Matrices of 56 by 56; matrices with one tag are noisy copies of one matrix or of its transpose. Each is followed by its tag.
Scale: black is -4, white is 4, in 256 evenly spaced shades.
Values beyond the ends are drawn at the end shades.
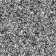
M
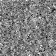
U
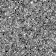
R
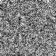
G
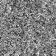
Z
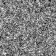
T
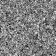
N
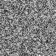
N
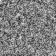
G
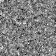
G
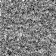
U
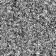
Z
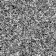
N
